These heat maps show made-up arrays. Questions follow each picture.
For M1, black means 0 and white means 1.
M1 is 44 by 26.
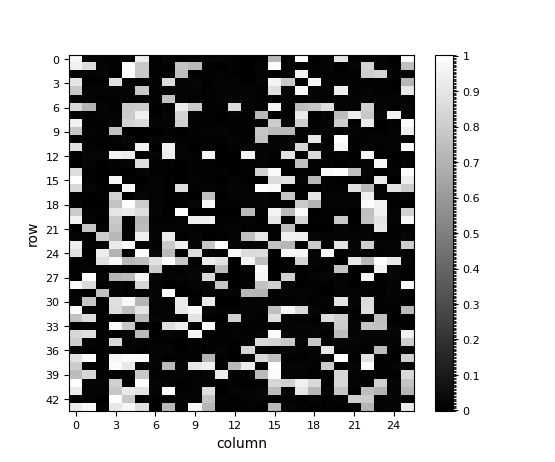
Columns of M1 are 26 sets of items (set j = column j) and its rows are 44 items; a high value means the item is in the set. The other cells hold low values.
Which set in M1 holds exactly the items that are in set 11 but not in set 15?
6
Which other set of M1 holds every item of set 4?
22
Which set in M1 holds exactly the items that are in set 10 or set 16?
3
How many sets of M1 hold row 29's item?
4
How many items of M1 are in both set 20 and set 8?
5
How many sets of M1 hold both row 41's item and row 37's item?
9
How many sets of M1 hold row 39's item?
8
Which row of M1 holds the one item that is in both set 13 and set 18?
12
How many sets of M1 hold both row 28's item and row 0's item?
4
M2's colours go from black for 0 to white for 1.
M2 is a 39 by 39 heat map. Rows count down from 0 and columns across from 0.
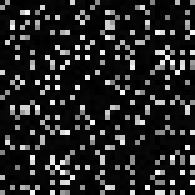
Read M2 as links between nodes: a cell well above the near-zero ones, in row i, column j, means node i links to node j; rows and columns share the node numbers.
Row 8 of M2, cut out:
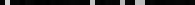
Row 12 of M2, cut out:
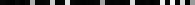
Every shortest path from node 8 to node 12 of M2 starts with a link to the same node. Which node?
node 1
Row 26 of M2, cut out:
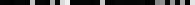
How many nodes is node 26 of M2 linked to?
10
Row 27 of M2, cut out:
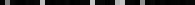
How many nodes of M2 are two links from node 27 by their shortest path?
9
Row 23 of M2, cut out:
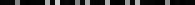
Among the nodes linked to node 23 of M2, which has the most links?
node 21
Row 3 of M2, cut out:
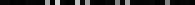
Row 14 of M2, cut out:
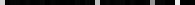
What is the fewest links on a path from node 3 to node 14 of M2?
5
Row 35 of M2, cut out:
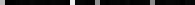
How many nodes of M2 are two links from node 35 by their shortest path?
2
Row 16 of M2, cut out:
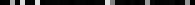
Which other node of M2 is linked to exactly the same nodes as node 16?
node 5
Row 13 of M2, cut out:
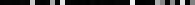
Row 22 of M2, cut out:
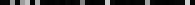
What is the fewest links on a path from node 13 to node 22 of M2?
7
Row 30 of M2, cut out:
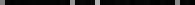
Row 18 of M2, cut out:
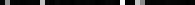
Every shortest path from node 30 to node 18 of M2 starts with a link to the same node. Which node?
node 0
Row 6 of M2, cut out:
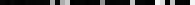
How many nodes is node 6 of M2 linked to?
9
